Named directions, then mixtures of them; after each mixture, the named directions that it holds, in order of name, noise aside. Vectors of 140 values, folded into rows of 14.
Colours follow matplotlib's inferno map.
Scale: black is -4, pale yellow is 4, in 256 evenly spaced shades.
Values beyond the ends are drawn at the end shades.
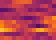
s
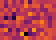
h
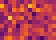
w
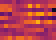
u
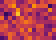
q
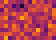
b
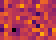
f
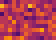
s, u, w.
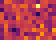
f, h, q.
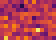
b, s, u.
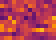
s, w.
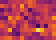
f, s, w.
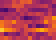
s.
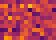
f, u, w.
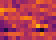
s.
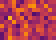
q, w.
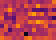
h, u, w.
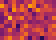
w.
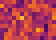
b, q, w.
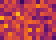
b, q, u.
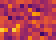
f, s, w.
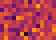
b, f, h.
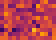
f, q.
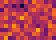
b.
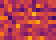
u, w.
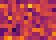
f, u, w.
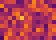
b, q, w.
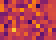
f, w.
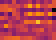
u.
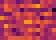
f, q, u.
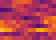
s.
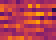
u.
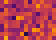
b, f, h.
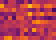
h, u, w.
